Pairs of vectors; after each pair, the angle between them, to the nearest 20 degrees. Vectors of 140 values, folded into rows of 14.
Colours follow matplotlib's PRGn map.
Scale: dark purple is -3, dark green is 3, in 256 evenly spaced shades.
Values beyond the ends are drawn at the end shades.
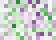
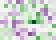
140 degrees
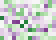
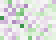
40 degrees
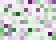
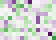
60 degrees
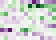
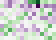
140 degrees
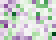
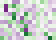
80 degrees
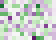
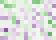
100 degrees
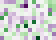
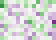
100 degrees
